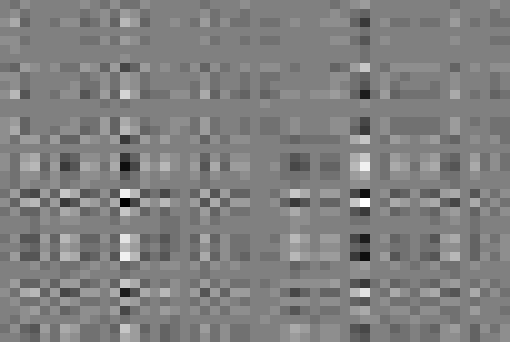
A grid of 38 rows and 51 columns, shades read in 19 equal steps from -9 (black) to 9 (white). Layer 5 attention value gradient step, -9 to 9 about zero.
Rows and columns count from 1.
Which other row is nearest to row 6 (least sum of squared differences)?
4
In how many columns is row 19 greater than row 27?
24
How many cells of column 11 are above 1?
3
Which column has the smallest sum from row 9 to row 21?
7
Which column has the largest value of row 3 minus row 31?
13
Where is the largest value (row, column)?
23, 37
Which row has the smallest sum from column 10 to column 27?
22
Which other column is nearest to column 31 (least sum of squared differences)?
5
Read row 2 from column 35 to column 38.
0 -1 -2 0
